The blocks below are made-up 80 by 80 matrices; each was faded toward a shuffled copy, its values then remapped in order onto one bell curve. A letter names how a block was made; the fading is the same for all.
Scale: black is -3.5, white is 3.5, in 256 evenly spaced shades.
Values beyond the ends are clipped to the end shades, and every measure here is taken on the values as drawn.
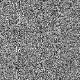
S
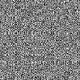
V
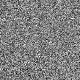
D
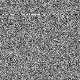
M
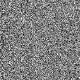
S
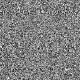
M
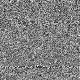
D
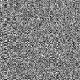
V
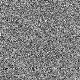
D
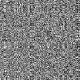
V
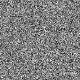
M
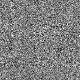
M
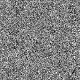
S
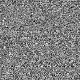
D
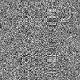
V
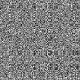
V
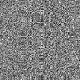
V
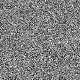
M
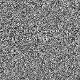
M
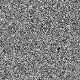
M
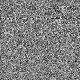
D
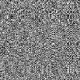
V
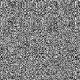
V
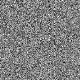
S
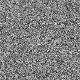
D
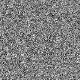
M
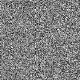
S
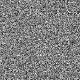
M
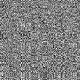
V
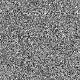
M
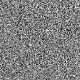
M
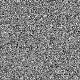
D
